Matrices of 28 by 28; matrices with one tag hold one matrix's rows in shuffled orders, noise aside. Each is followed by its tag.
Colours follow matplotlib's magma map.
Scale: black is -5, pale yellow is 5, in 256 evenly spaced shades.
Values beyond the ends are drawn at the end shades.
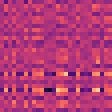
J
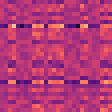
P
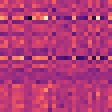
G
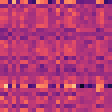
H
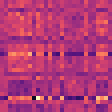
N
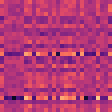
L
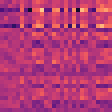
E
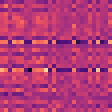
G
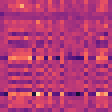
N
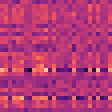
G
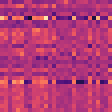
G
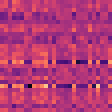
G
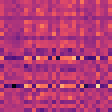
L
